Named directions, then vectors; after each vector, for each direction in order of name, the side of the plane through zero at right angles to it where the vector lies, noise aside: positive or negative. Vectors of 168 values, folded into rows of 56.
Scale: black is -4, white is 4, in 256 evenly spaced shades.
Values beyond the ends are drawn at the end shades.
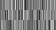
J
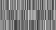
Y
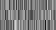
positive, negative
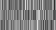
negative, negative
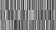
negative, positive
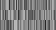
positive, negative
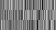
positive, positive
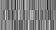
negative, positive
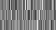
negative, negative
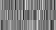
negative, negative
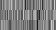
positive, positive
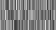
negative, positive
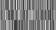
negative, positive
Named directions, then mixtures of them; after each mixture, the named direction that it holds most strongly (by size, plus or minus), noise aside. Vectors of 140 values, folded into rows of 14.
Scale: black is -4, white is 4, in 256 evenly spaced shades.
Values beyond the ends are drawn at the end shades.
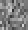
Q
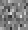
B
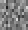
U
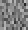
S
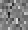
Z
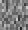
S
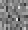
U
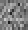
B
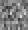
B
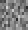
U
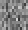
U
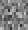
B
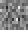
U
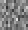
U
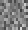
S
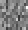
U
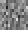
U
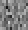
B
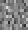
U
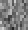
Q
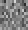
U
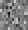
Z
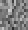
Q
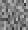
S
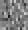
S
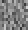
S
